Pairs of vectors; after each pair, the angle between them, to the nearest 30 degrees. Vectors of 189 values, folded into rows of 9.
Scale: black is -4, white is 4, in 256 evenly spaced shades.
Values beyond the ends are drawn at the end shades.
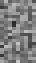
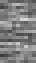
60 degrees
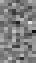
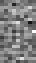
150 degrees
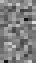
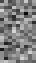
120 degrees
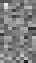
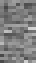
120 degrees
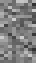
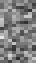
60 degrees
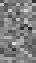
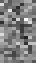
60 degrees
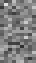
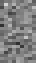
30 degrees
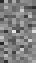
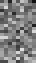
60 degrees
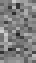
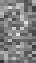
120 degrees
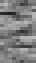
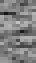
30 degrees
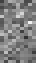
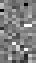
90 degrees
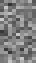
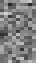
30 degrees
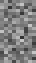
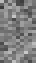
120 degrees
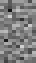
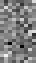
120 degrees
